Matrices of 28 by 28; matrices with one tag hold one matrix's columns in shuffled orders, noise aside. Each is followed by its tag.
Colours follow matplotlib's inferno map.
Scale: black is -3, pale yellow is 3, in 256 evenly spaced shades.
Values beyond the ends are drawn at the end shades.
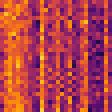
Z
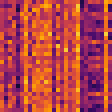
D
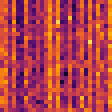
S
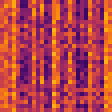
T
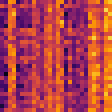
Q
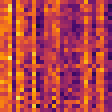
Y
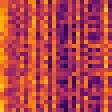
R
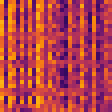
S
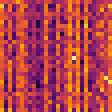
D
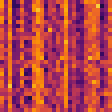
S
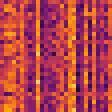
D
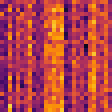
D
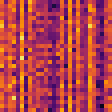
R
